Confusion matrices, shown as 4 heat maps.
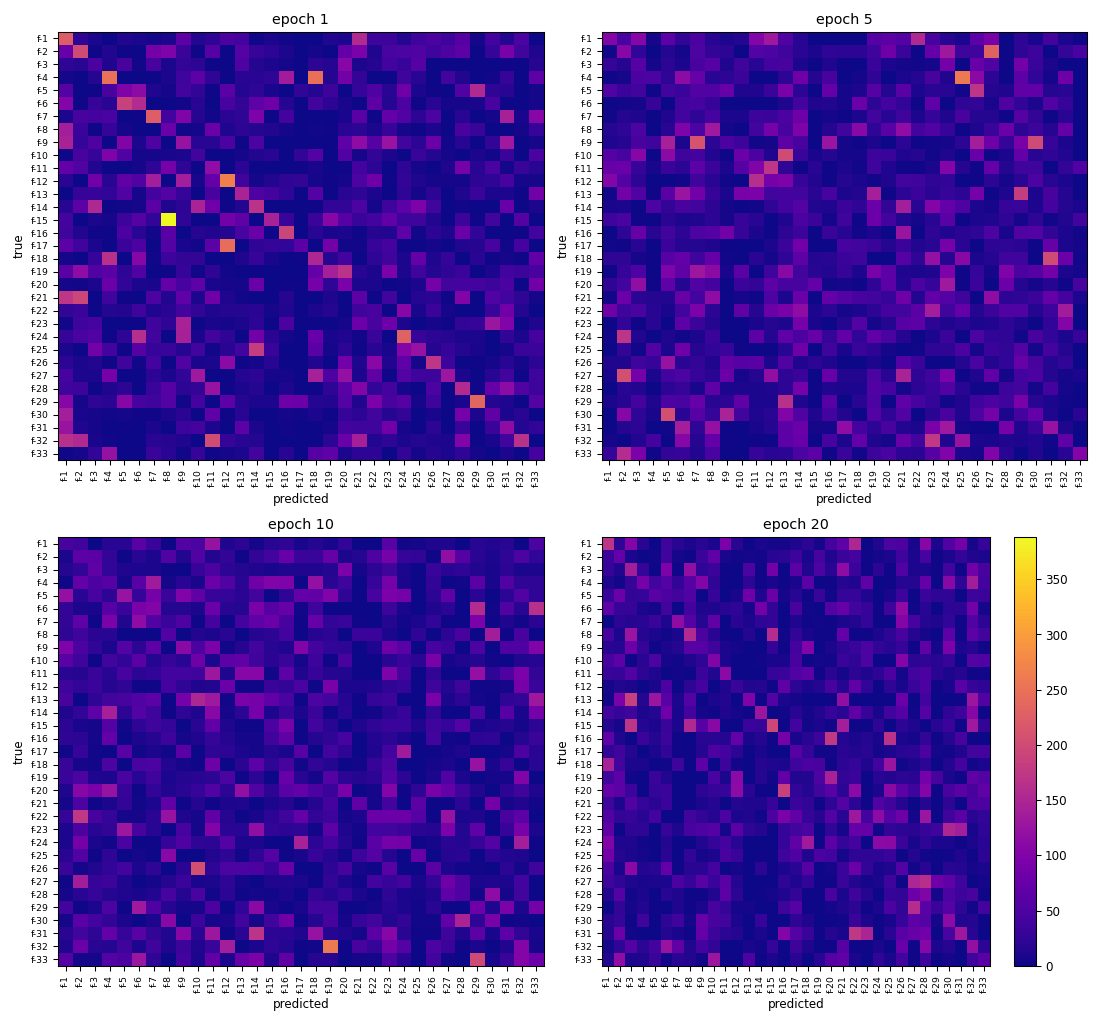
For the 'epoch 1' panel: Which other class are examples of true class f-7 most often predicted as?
f-31
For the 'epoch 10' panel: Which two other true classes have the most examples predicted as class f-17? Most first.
f-24, f-9
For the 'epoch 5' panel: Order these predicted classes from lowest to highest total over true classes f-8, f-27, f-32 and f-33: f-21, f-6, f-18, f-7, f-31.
f-31, f-7, f-18, f-6, f-21
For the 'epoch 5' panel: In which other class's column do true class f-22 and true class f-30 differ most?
f-5
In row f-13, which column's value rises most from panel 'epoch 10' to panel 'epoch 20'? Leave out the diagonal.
f-3
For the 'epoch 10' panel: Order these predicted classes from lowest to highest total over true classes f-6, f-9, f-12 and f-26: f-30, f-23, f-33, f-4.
f-30, f-4, f-23, f-33
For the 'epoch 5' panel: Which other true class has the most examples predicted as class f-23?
f-32
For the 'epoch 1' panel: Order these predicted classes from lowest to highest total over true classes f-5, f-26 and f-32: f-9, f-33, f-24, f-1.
f-33, f-9, f-24, f-1
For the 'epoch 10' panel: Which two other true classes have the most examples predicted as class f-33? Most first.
f-6, f-13
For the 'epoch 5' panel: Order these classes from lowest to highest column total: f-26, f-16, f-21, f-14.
f-16, f-26, f-21, f-14
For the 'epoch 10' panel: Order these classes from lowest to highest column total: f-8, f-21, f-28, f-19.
f-21, f-28, f-8, f-19
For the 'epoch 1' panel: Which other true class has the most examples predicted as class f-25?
f-14
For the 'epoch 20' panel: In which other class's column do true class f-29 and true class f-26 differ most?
f-27
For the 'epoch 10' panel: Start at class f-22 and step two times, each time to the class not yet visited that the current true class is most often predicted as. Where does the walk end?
f-27
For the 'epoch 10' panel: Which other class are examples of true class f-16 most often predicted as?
f-4
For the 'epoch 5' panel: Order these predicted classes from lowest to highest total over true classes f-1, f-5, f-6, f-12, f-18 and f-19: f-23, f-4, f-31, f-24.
f-4, f-24, f-23, f-31
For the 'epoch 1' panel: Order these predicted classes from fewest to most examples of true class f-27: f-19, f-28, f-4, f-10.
f-28, f-19, f-4, f-10
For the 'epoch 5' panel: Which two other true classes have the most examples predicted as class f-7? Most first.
f-9, f-19
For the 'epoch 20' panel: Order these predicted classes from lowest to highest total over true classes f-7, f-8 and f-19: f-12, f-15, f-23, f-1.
f-23, f-1, f-12, f-15
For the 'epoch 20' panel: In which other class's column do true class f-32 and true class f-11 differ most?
f-6
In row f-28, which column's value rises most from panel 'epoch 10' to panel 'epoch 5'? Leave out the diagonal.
f-14
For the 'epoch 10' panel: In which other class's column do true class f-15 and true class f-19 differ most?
f-32
